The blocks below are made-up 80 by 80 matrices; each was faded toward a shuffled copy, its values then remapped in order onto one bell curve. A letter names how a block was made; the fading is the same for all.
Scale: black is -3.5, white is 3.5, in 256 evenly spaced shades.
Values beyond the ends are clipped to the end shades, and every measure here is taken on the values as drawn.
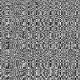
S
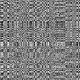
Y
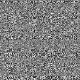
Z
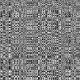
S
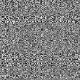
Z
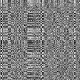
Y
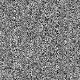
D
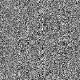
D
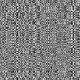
S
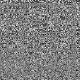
Z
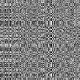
S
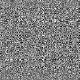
Z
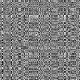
S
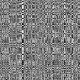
S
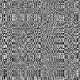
S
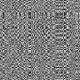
Y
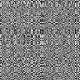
S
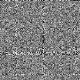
Z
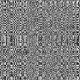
S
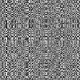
S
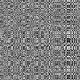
Y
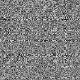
Z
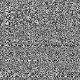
Z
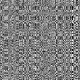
S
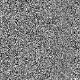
D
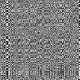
S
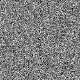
D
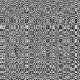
Y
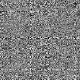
Z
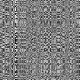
S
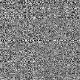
Z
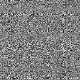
Z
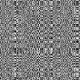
S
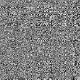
Z
